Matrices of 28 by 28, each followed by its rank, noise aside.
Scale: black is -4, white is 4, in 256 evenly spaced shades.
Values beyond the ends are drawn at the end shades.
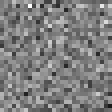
eight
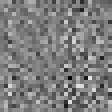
four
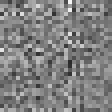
four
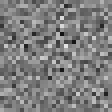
eight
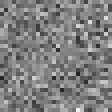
eight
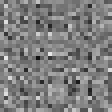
four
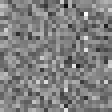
eight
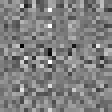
three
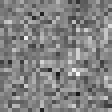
eight
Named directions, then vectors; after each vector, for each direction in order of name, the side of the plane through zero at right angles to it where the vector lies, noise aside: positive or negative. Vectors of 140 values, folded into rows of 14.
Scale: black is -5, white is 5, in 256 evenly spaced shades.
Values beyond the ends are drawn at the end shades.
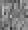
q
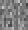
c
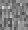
positive, positive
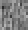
negative, negative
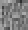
negative, negative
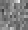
positive, negative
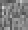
positive, positive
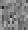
negative, negative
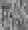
negative, negative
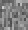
positive, positive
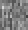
positive, positive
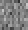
negative, positive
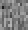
negative, negative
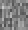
positive, positive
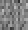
negative, positive
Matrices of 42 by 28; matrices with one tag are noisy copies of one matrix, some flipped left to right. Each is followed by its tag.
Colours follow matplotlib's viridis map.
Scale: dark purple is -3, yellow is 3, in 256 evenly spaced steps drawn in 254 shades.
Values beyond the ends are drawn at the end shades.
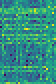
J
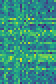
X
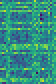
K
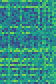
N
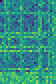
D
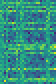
K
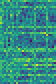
N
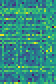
J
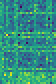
D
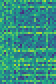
N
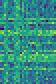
X
